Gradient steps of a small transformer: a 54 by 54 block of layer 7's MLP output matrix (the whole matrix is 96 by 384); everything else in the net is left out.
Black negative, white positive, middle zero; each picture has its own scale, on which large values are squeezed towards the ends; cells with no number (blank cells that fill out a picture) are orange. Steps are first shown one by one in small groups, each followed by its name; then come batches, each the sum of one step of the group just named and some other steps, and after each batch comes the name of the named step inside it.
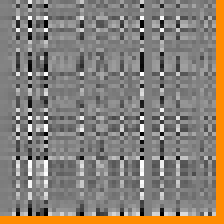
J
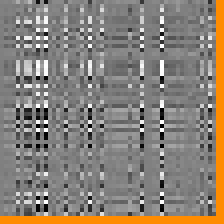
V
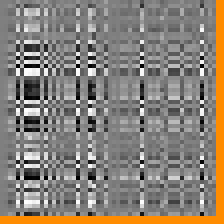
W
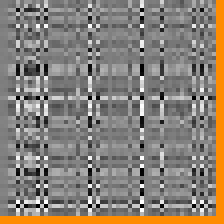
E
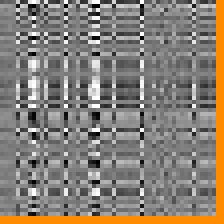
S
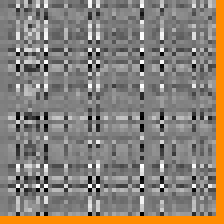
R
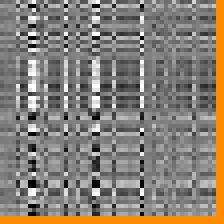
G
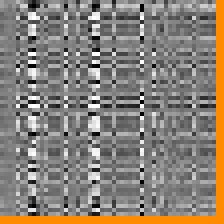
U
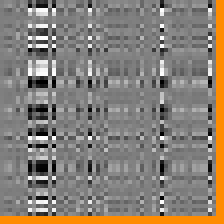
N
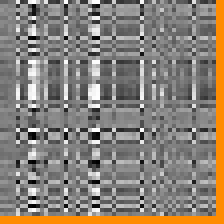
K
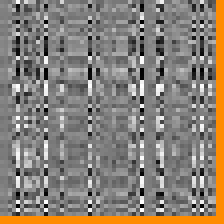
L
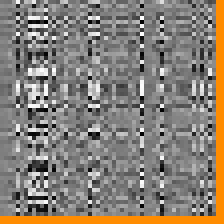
L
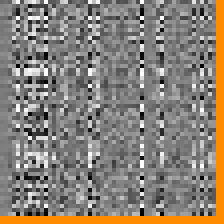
W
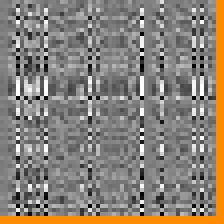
E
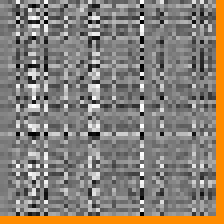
U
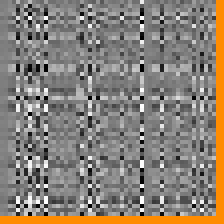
E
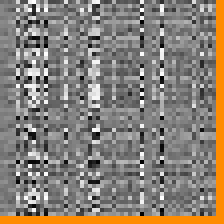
K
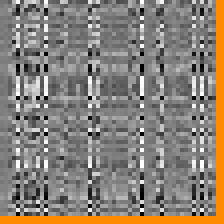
E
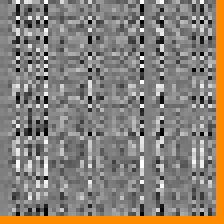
L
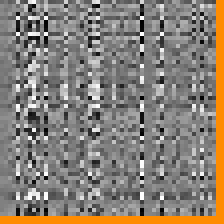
S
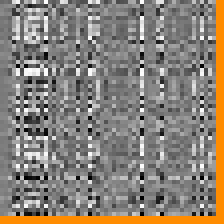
W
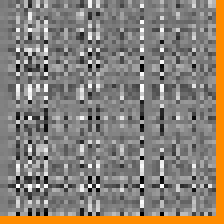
R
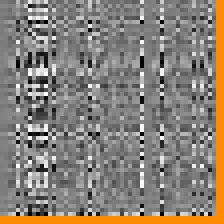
J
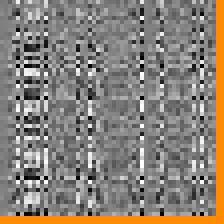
W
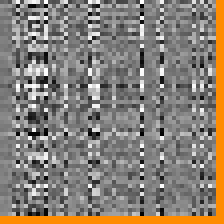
S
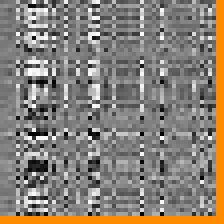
N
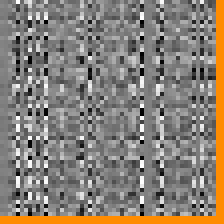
L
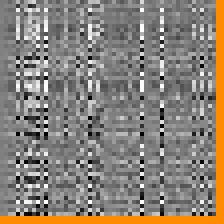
V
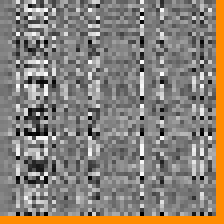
N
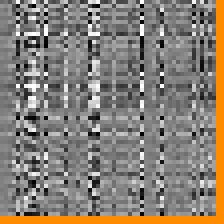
G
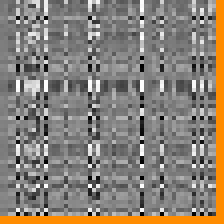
R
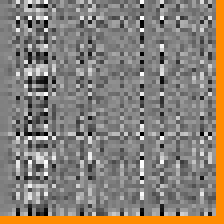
J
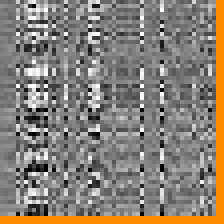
G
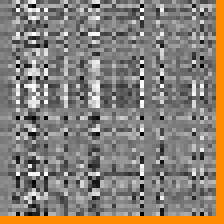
G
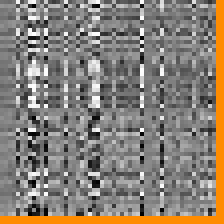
G
